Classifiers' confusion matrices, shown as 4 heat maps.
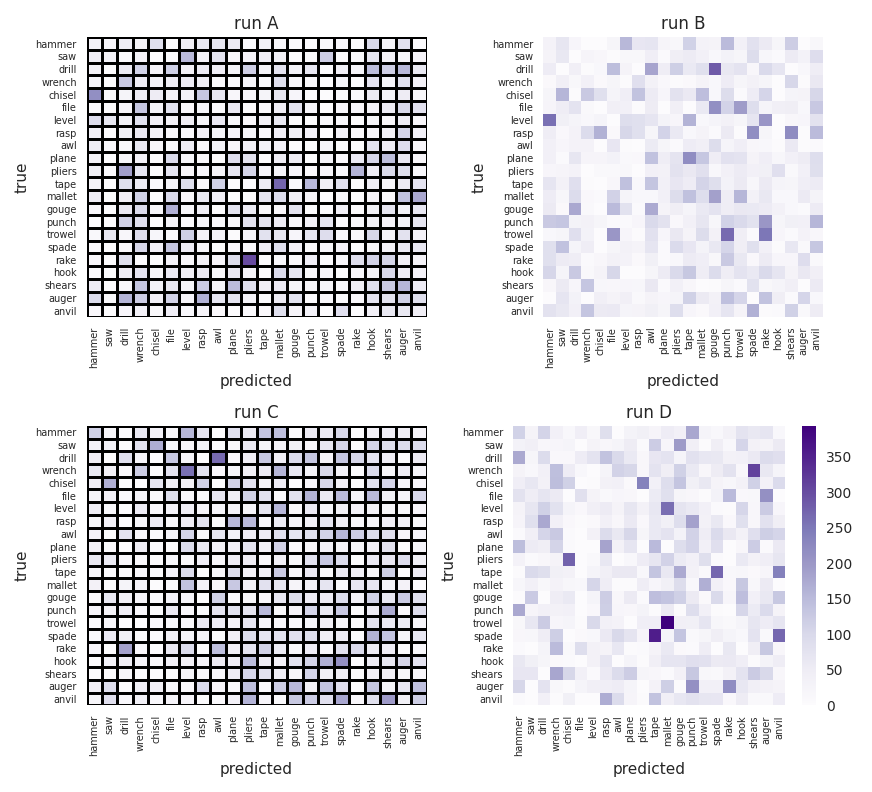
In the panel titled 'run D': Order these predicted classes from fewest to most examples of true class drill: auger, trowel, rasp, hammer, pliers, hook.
pliers, hook, trowel, auger, rasp, hammer
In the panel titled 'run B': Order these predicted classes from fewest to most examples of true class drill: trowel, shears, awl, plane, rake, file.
shears, plane, trowel, rake, file, awl
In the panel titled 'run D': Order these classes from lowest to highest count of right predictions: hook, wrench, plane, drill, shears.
hook, plane, drill, shears, wrench
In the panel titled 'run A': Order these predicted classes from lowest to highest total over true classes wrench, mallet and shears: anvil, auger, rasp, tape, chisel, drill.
chisel, tape, drill, rasp, anvil, auger
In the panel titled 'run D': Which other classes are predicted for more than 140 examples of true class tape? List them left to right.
gouge, spade, anvil
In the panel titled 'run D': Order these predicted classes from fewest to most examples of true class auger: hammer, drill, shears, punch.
shears, drill, hammer, punch
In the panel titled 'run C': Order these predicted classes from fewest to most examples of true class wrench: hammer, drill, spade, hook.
drill, spade, hammer, hook
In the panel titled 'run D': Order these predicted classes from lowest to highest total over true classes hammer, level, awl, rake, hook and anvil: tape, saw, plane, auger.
saw, plane, tape, auger
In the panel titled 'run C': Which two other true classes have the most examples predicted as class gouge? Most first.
auger, anvil
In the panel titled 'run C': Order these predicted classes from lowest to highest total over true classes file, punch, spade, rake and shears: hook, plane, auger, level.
auger, level, plane, hook
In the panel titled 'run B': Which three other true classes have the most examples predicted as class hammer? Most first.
level, punch, hook
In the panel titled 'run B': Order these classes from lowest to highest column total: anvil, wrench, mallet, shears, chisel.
chisel, wrench, shears, mallet, anvil
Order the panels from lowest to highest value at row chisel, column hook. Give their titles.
run B, run D, run A, run C
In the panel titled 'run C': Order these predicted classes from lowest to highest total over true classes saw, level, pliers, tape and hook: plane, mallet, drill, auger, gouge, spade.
drill, gouge, plane, auger, mallet, spade
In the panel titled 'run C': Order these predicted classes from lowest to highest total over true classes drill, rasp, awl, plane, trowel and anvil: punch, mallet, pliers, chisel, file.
chisel, file, mallet, punch, pliers
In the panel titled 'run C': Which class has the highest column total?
spade
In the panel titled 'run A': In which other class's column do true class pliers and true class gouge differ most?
rake
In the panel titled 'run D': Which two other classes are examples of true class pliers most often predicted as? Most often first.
chisel, mallet
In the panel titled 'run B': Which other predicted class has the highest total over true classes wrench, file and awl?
gouge
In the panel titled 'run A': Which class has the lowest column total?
saw
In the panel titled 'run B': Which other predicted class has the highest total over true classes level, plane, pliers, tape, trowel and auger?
rake
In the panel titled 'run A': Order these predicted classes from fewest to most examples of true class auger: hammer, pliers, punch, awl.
punch, pliers, awl, hammer
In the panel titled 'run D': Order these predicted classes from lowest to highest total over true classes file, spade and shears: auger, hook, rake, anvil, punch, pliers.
pliers, hook, punch, rake, anvil, auger
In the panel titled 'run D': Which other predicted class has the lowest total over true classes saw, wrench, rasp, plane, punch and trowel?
file
